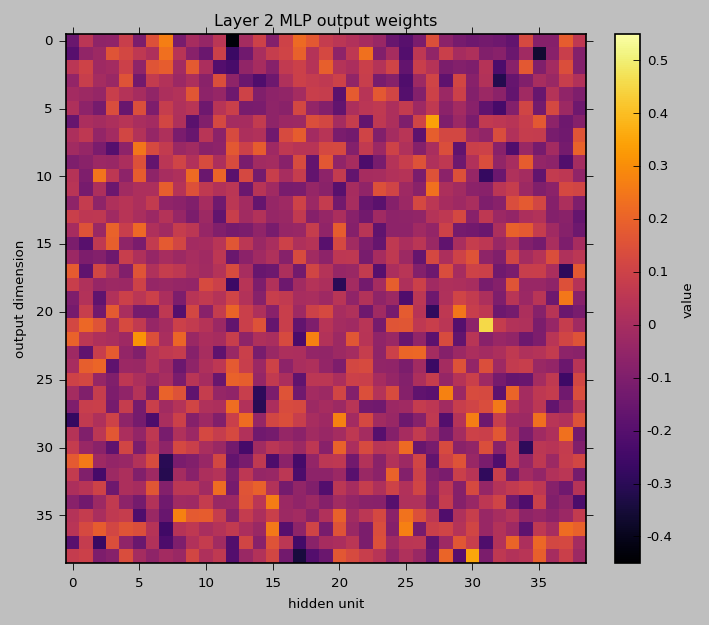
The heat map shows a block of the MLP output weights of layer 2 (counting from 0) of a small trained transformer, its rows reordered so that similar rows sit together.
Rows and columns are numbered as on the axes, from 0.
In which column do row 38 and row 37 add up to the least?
17
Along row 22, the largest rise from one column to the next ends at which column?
18
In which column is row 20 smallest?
27
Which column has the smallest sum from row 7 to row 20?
23
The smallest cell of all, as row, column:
0, 12
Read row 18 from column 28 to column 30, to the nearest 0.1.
0 0 0
